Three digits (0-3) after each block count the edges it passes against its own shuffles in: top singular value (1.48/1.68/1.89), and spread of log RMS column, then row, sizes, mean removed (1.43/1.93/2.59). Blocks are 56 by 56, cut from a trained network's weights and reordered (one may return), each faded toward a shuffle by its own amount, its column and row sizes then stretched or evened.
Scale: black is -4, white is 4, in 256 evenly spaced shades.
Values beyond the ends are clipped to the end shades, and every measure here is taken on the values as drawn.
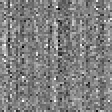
3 2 1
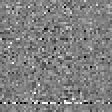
2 1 2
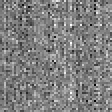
2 2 1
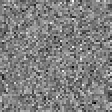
0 1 0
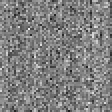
1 0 0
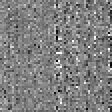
0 3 0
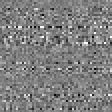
3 0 3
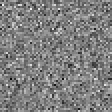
1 0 1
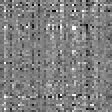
3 2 3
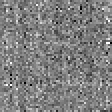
0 2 1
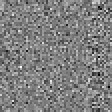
1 2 0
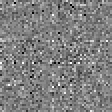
0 2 1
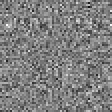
2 1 1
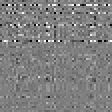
3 1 3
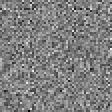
2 1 0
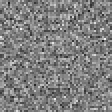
2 0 0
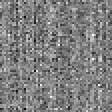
2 1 2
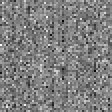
0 1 0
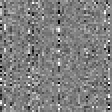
3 3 0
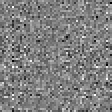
1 2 1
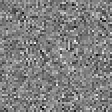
2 1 1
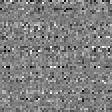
0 1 3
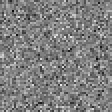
0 0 1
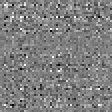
0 2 3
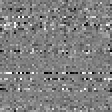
1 1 3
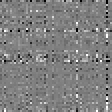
3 3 3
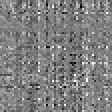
3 2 3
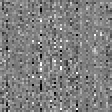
0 3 0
